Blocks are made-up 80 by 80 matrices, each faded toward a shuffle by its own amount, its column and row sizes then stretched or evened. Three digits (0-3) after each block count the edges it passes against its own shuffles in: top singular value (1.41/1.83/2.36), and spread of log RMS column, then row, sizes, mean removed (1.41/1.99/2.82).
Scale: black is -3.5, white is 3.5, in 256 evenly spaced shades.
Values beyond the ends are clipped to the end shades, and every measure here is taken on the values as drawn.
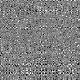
3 1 2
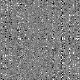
1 3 1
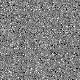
0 0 2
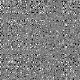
2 2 2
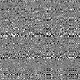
3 1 3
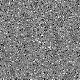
1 0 1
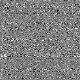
0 1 3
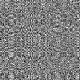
3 1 0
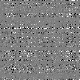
0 2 3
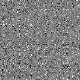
2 2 1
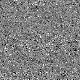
0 0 2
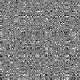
3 1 2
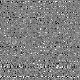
2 1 3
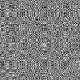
3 0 2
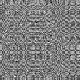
3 0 1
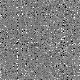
0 2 2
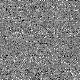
0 0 2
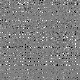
0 2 3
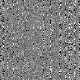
2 3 0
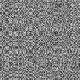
3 1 0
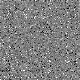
1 1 1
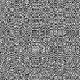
3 0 0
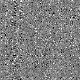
1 2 1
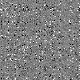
1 2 1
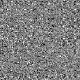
2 1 2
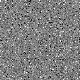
1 1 0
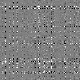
2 3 3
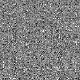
1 2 2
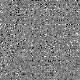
1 1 2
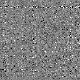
1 2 2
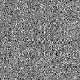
2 1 1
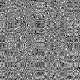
3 1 0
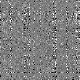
2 3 2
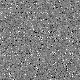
0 0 1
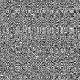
3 1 1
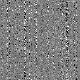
0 3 0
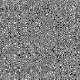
2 2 1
